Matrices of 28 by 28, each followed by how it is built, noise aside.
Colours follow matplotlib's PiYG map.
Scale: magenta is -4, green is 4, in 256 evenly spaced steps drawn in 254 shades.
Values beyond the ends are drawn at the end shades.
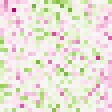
smooth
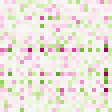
low rank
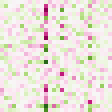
uneven columns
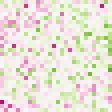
smooth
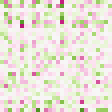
low rank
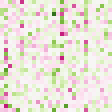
uneven columns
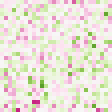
blocks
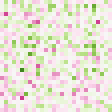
blocks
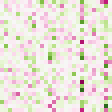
uneven columns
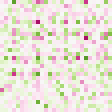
low rank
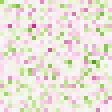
blocks
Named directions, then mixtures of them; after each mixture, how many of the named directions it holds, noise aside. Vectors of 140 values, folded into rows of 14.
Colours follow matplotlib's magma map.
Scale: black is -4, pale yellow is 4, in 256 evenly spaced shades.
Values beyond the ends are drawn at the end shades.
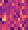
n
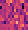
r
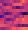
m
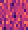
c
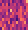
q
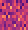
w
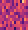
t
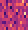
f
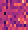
four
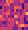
two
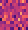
two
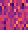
four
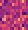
two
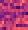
two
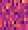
one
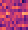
two
